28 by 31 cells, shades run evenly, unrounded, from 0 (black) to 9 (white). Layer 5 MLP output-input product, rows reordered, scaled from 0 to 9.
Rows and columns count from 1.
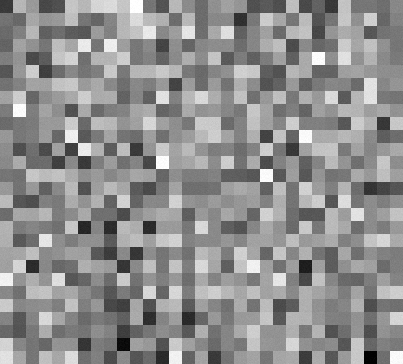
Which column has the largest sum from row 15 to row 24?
14
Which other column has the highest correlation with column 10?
27
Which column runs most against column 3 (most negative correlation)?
25
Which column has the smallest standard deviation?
8
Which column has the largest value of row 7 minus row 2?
19
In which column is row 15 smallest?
29
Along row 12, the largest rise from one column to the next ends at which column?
7
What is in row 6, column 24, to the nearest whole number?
6
